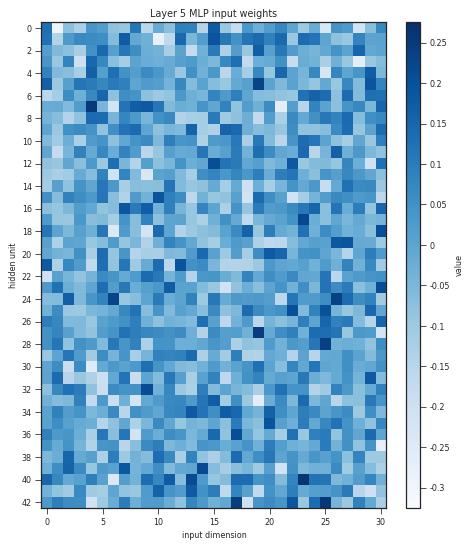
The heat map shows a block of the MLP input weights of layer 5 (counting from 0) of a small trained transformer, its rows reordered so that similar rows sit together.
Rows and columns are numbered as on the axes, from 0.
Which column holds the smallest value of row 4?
25
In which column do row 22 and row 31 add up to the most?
29
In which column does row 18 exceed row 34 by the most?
30
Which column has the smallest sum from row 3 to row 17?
1
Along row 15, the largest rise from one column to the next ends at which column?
19
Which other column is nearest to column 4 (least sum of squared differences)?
8
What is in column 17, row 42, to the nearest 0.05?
0.25
